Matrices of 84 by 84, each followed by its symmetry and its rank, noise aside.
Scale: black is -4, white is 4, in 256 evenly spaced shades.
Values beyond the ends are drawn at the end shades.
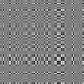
symmetric, rank one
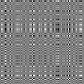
no symmetry, rank one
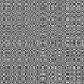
antisymmetric, rank two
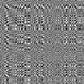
antisymmetric, rank two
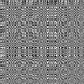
antisymmetric, rank two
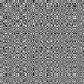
no symmetry, rank three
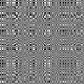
no symmetry, rank two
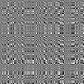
antisymmetric, rank two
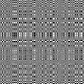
no symmetry, rank one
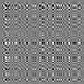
no symmetry, rank two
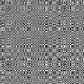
symmetric, rank two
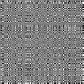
antisymmetric, rank two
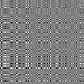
no symmetry, rank one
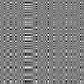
no symmetry, rank one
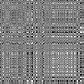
symmetric, rank two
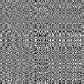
no symmetry, rank three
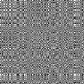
symmetric, rank three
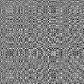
no symmetry, rank three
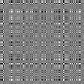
symmetric, rank one
